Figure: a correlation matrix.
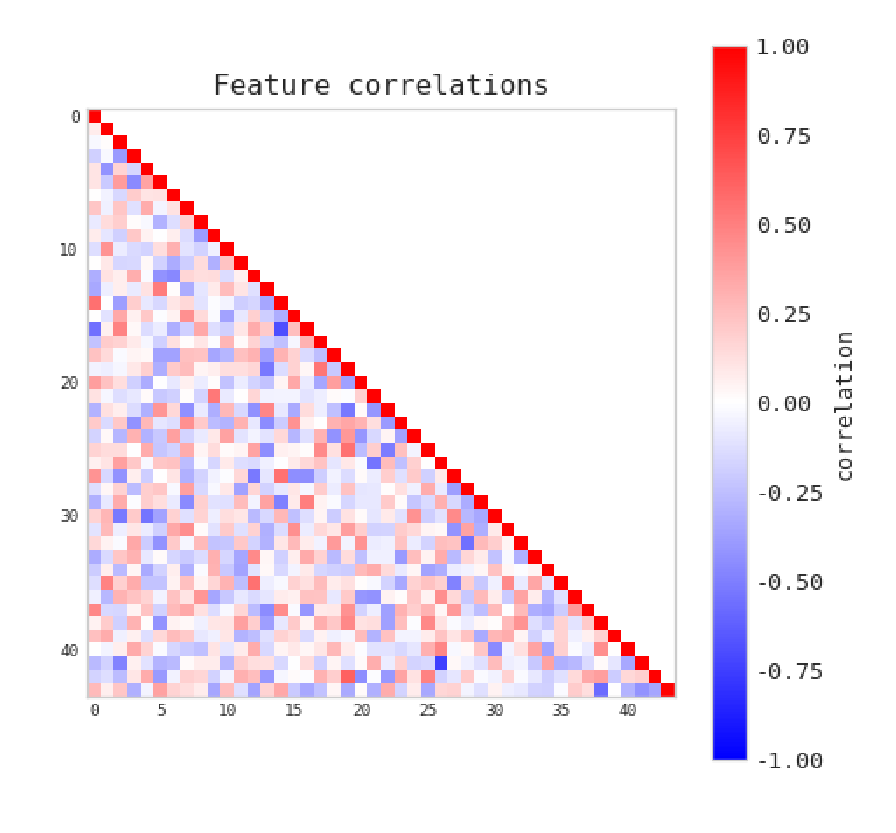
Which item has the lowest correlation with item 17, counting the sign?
20
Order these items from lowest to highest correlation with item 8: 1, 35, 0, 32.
0, 35, 1, 32
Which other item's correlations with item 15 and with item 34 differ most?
7
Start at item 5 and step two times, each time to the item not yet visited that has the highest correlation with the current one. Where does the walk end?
22
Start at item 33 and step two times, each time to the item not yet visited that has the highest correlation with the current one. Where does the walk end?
35
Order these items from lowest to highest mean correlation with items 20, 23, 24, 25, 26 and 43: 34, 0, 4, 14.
34, 4, 14, 0
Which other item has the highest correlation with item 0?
14
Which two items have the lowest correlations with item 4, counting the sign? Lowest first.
30, 1
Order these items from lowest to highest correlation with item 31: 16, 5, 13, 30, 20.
13, 5, 16, 30, 20
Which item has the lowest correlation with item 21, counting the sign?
26
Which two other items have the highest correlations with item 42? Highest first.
19, 25
